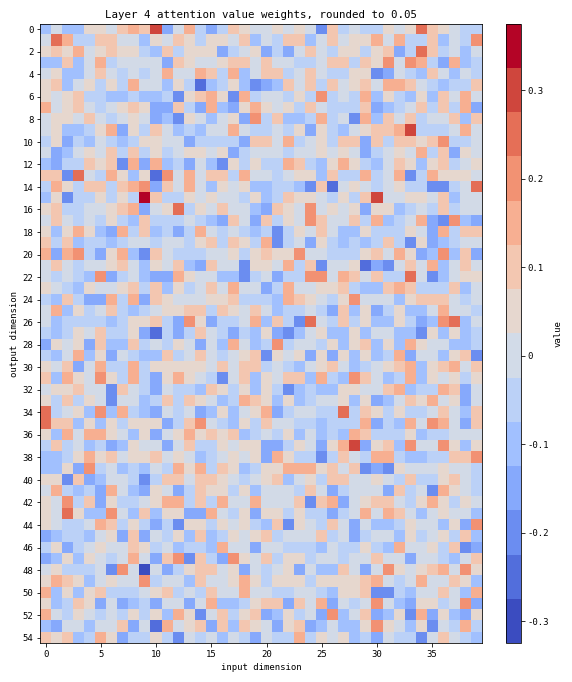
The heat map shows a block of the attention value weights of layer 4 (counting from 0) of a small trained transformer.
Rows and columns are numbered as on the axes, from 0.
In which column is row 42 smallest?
24
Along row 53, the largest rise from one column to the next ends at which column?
11
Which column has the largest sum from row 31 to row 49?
36
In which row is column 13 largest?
26
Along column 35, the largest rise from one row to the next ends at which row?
42
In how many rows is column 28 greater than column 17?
24
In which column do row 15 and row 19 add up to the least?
21
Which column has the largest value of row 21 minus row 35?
38
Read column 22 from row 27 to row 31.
-0.2 -0.05 0 -0.05 0.1
